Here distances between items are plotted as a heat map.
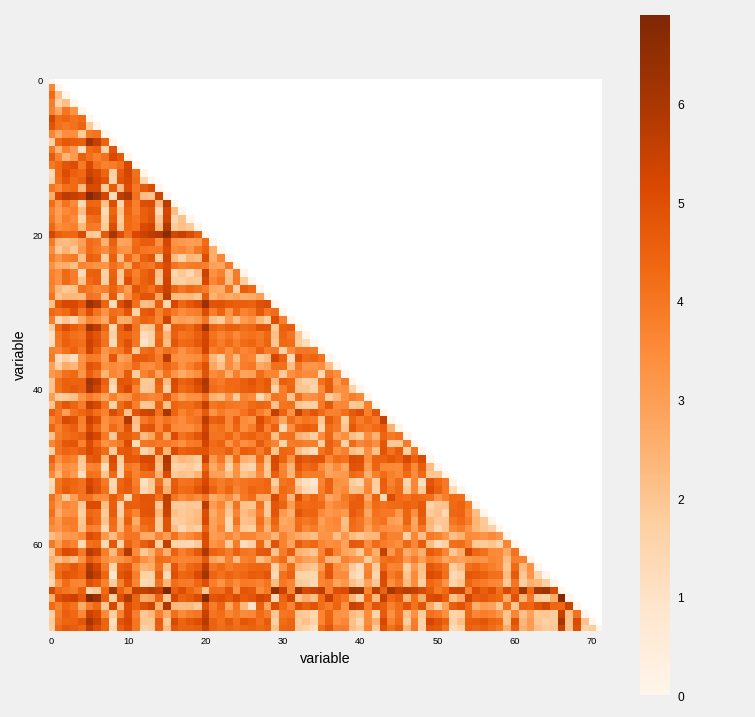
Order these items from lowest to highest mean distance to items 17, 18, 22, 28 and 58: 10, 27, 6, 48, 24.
24, 27, 10, 6, 48
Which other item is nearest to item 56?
51
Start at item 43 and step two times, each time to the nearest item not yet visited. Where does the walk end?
10
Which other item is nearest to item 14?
17
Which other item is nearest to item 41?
27
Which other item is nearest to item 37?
1
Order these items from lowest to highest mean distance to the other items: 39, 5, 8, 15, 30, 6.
8, 39, 30, 15, 6, 5
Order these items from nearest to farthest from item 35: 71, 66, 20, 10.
71, 10, 20, 66
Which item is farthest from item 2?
15
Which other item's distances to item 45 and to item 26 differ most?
68
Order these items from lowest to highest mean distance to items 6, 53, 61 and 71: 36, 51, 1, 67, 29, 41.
29, 67, 41, 51, 1, 36
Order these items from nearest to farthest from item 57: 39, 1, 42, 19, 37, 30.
19, 30, 1, 37, 42, 39
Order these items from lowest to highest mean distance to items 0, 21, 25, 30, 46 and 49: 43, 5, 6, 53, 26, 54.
26, 53, 54, 43, 6, 5
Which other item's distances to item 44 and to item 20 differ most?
66
